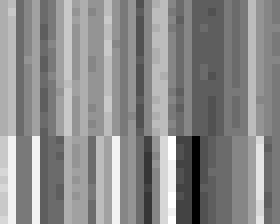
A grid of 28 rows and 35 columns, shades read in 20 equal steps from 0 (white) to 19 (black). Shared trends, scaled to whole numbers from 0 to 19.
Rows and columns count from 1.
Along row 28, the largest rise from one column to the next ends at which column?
23
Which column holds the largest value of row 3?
18
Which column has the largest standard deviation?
22
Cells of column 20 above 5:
18
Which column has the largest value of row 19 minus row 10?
25
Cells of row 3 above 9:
14
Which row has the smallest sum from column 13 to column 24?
19
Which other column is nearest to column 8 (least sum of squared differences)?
12
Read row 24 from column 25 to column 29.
19 12 12 11 11
